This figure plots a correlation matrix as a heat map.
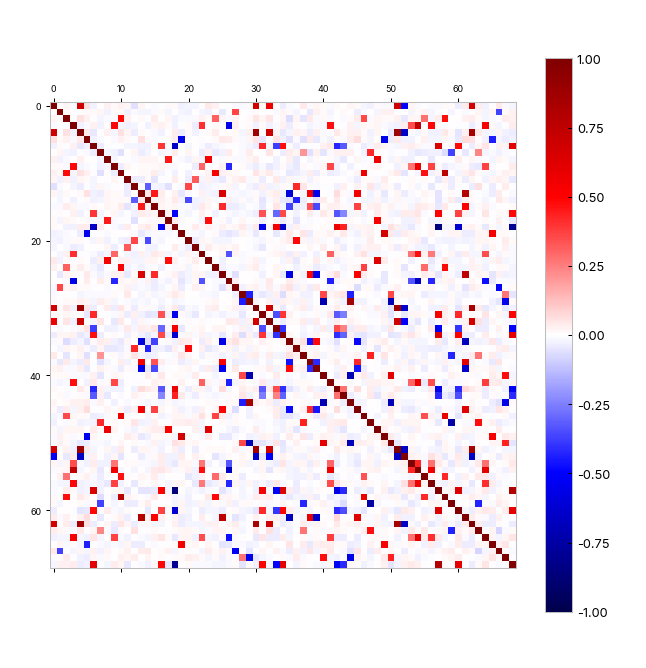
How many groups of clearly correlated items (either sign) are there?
12
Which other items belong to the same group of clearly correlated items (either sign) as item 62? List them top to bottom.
0, 4, 30, 32, 51, 52
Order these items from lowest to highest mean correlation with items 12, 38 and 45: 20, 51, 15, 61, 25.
51, 20, 15, 25, 61
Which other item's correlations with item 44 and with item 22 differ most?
29
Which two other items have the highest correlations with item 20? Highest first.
36, 12
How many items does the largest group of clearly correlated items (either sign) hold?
11
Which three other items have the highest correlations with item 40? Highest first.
50, 67, 28
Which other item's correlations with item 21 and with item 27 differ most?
66
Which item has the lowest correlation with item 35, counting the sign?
61
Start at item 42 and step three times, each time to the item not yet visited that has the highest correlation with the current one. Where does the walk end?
43
